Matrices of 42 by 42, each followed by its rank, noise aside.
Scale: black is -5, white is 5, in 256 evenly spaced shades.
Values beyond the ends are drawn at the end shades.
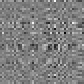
three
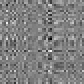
three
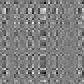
two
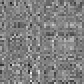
six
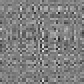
three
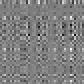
two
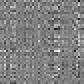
four
